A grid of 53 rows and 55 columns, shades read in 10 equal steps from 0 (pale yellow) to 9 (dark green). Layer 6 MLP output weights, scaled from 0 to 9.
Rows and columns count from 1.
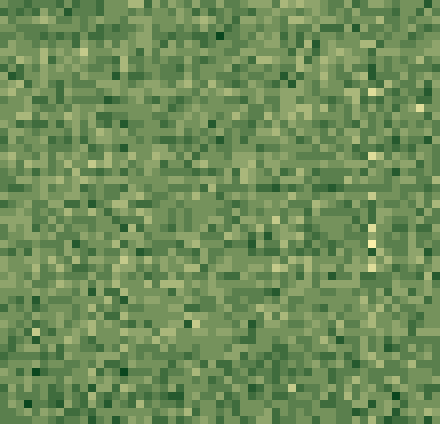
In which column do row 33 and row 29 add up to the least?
47
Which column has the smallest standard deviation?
51
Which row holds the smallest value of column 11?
7
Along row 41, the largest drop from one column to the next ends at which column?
25
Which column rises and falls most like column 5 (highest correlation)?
16
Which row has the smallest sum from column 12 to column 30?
42
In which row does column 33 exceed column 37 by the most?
49
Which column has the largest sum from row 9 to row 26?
54
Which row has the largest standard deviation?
31
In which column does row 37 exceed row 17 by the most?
35
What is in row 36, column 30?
5
